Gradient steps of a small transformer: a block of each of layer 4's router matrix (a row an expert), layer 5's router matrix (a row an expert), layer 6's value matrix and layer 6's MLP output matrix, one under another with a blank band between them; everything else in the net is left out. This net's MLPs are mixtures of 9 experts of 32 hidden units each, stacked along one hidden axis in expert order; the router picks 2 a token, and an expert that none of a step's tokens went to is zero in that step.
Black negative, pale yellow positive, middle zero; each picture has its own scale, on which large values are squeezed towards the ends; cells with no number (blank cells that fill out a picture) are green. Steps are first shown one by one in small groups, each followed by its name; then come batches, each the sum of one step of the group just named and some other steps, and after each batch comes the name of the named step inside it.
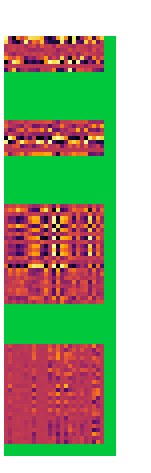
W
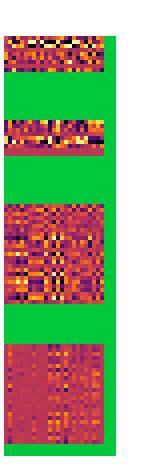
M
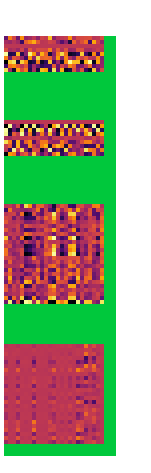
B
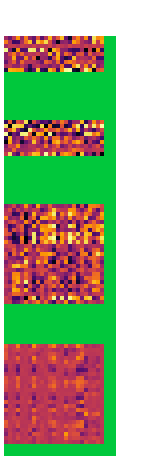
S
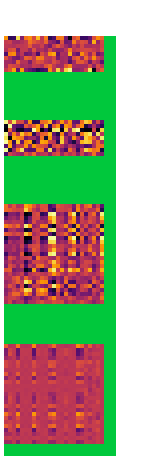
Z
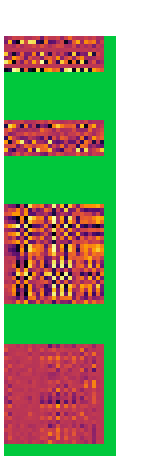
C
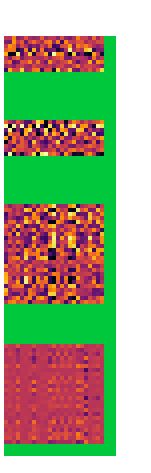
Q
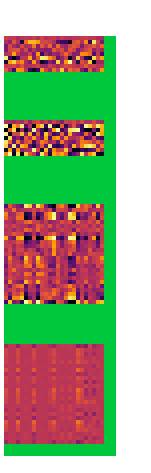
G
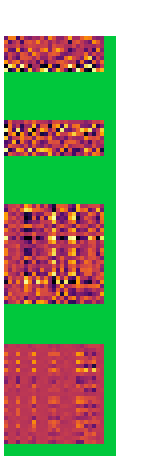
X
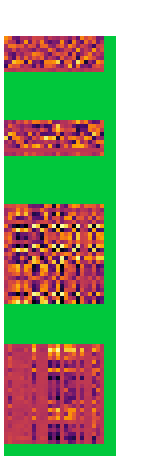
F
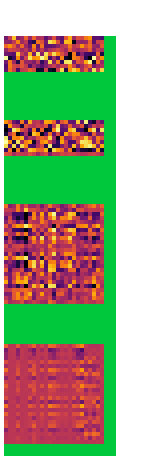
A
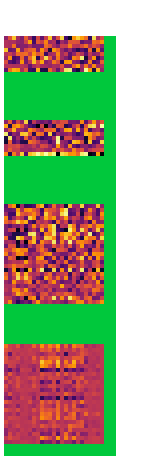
S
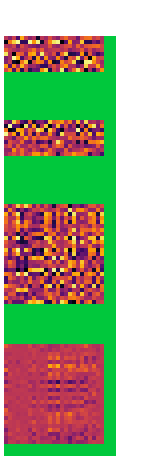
B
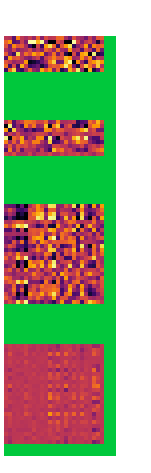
M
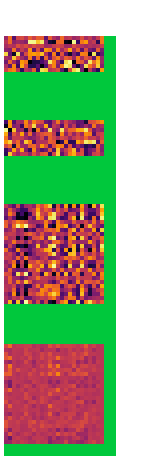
B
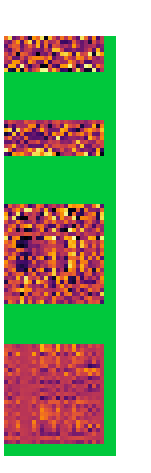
X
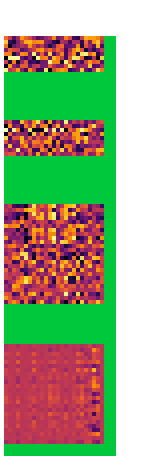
X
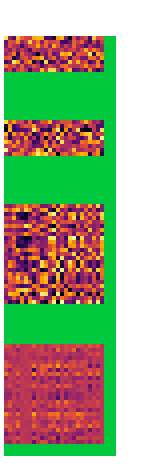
Z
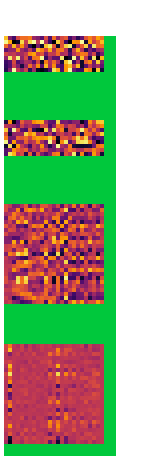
M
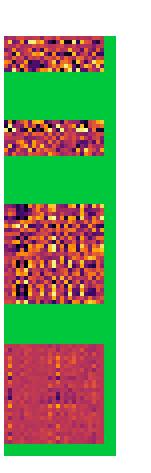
C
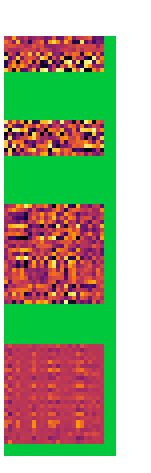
A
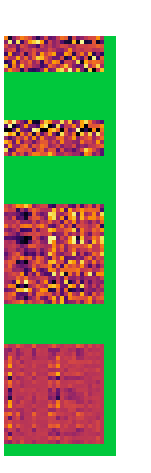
Z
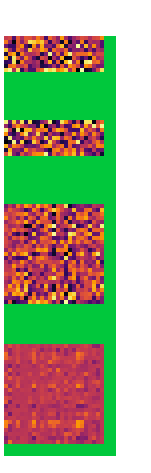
S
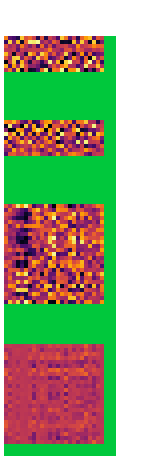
B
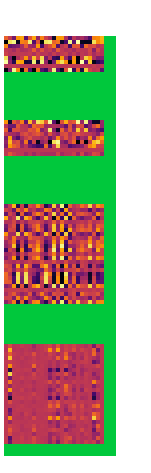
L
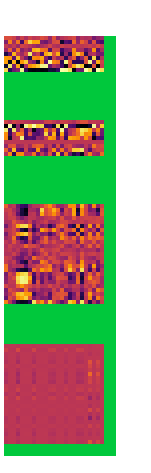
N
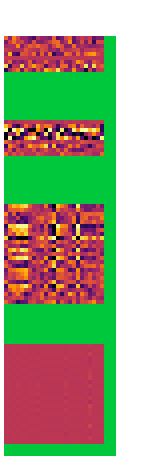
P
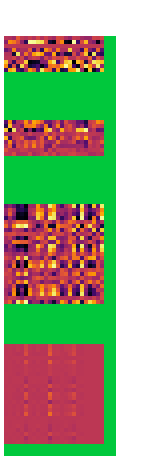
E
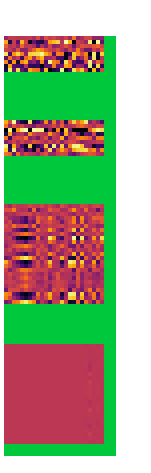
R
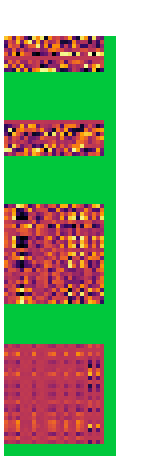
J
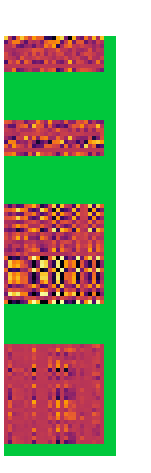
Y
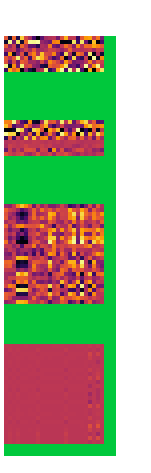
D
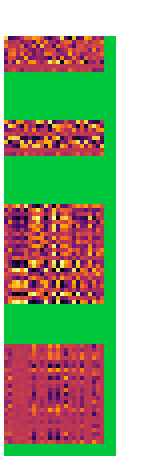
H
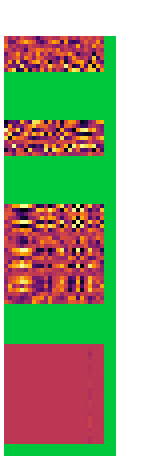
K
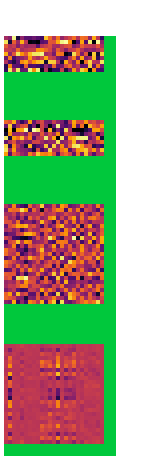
R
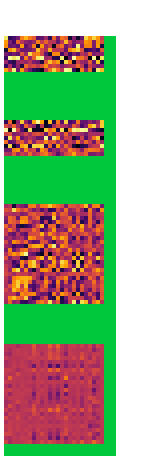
H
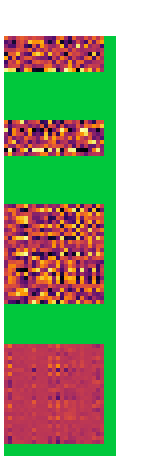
Y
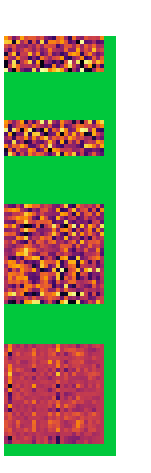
Y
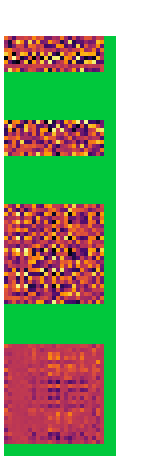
H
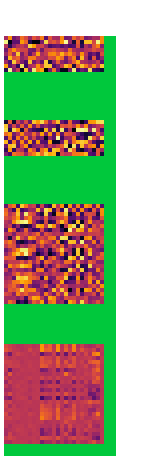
K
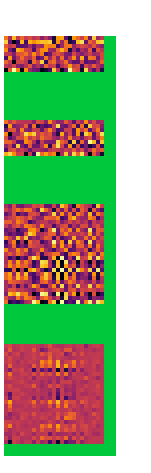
Y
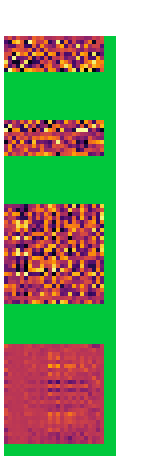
E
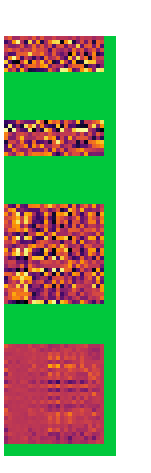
N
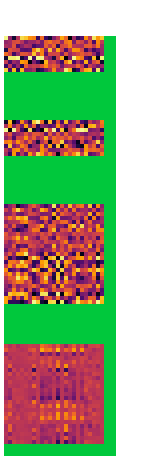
Y
